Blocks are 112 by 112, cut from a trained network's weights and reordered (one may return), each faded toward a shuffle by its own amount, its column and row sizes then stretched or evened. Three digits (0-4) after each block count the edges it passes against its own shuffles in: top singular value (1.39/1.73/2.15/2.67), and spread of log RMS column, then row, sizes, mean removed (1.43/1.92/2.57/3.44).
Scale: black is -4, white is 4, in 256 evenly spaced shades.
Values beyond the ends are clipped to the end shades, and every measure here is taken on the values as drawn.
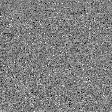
0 0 2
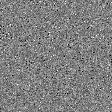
0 0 1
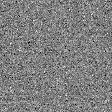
0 1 0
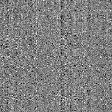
3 2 2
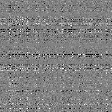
3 2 4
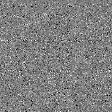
0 1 2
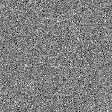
1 1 0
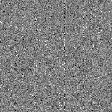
3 2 0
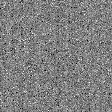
0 0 1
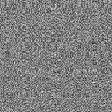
4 0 0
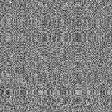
4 0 1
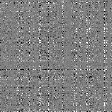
3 4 3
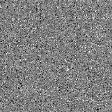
1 1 1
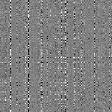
4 4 1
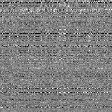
4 0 4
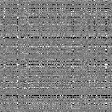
4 2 4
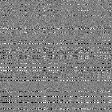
4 2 4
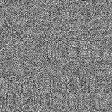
3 0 1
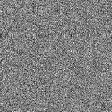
3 1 0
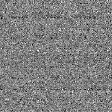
2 1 2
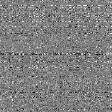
2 2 4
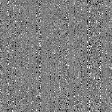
0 4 1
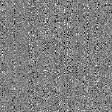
0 4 0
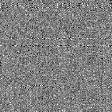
3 1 3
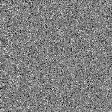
1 1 0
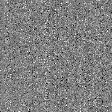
0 2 0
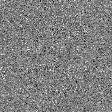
0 1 1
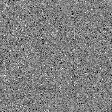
0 2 0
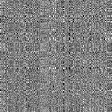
4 3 2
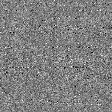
0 0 2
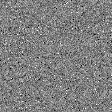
1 1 1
